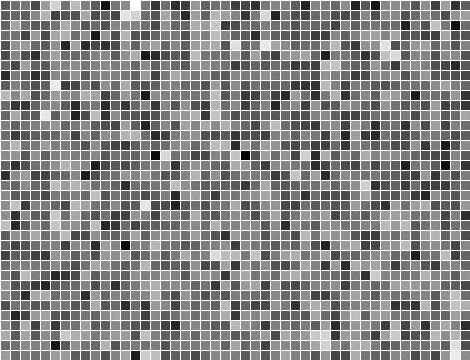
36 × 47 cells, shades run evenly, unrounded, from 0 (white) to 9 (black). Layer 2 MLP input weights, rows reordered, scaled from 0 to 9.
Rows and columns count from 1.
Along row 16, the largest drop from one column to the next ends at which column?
17
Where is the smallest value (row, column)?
1, 14
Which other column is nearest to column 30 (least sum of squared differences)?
26
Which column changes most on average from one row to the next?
24
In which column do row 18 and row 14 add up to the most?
33
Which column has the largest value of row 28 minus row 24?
7
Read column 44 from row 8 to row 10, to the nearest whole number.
6 4 5
